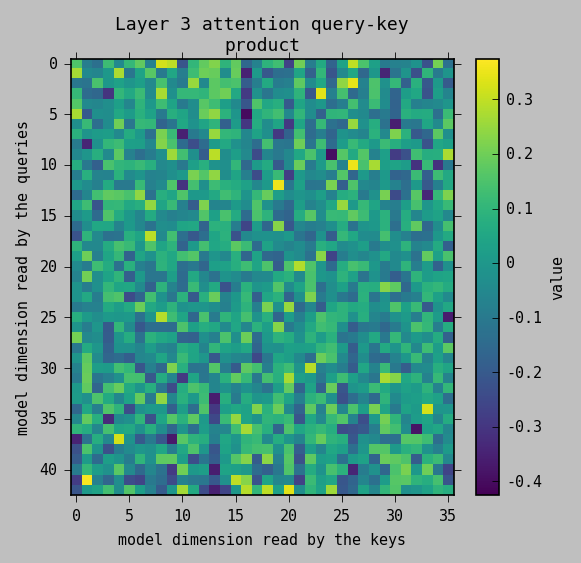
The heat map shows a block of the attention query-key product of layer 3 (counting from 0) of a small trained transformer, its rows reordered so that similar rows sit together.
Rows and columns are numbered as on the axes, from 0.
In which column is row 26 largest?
19
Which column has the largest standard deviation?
13
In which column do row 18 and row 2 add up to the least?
35
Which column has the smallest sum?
2
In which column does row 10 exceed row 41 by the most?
26
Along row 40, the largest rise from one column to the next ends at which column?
10
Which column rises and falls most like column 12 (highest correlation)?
0
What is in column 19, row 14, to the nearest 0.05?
-0.1
